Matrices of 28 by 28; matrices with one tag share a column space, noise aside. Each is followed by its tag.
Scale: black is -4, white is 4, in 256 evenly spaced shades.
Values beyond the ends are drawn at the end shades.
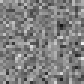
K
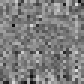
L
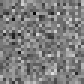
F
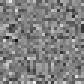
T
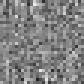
L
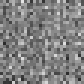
K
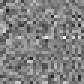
T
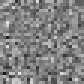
K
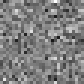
T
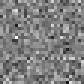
T
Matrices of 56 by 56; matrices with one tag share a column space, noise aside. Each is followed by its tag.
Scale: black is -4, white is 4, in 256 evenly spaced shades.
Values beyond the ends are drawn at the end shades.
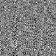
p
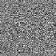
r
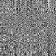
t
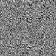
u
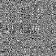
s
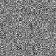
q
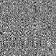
p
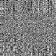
t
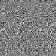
r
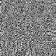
p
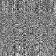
t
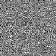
r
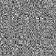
u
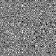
r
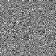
r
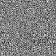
q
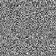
u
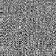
p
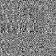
s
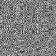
s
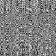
t
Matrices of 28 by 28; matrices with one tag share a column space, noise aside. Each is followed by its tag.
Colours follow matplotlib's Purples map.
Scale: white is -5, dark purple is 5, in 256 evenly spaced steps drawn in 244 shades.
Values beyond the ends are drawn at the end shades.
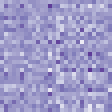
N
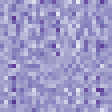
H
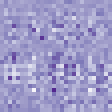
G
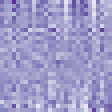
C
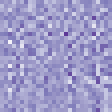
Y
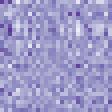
H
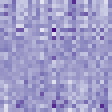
C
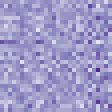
N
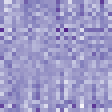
C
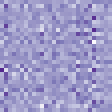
N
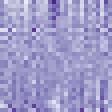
C
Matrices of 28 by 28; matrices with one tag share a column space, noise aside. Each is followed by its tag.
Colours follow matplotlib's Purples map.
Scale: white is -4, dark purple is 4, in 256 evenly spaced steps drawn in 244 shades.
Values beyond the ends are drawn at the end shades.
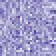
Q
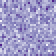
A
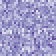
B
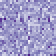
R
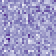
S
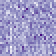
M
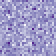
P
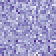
S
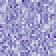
A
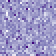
R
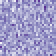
A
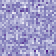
S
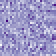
B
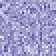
M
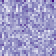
A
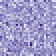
P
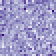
B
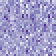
A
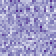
A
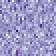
A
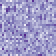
A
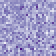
Q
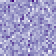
A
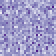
M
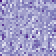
B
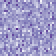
B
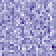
Q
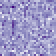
R
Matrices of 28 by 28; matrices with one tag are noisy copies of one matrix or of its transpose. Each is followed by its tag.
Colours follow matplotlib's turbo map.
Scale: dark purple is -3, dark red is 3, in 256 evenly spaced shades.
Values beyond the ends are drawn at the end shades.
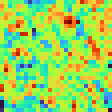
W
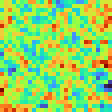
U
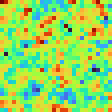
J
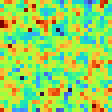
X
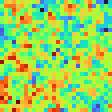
W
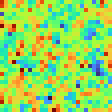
J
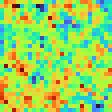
W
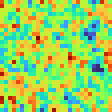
J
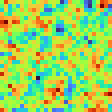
X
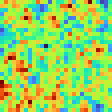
W
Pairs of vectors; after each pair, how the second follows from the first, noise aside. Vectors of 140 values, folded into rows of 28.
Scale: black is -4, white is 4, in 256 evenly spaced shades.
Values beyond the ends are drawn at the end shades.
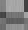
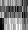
reversed, scaled up.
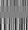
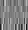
partly zeroed.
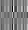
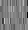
wrapped around, partly zeroed.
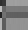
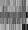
reversed.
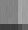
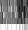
negated, scaled up.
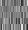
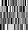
reversed, negated, scaled up.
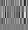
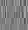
shrunk.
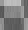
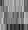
reversed, negated.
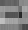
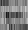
reversed.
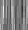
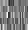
shuffled.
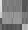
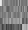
partly zeroed.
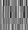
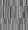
shrunk.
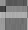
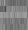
shrunk.
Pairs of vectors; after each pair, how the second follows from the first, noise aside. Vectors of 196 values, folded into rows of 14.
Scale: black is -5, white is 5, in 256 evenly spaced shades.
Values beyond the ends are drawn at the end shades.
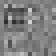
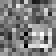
reversed, negated, scaled up.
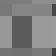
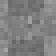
wrapped around, negated, shrunk.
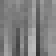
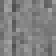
wrapped around, shrunk.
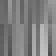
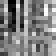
reversed, negated, scaled up.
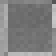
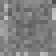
partly zeroed.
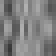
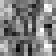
reversed, negated, scaled up.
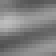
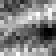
reversed, negated, scaled up.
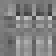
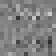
negated, partly zeroed.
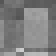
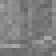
wrapped around, shrunk.
